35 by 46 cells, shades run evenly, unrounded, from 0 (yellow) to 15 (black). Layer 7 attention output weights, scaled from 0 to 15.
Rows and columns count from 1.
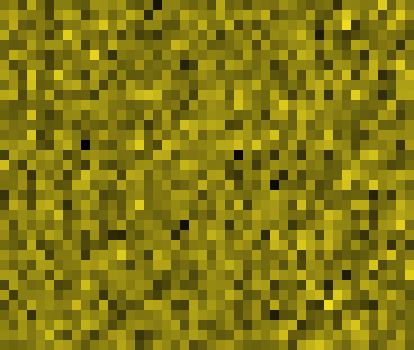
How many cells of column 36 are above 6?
23
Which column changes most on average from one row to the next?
31
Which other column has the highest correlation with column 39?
42
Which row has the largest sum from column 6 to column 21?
24
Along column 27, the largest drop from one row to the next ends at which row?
17
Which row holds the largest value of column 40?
3
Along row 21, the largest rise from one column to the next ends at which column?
28
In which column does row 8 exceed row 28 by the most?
34
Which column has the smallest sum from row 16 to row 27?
25
